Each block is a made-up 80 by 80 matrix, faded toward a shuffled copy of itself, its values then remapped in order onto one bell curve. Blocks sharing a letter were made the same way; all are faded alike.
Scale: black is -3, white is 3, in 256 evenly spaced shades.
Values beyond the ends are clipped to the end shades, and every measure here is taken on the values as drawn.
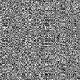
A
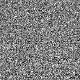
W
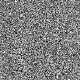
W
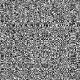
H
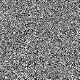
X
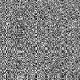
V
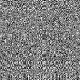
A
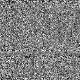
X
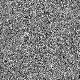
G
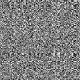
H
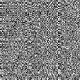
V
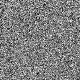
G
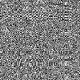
H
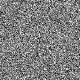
G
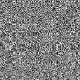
H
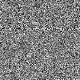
X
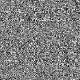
X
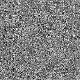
W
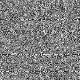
X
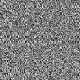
H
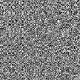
A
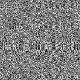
H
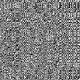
V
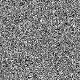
W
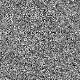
W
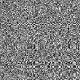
H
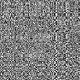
V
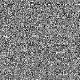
X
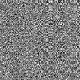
A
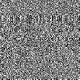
H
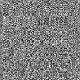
A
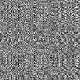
V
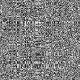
H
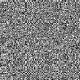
H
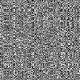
V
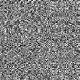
A
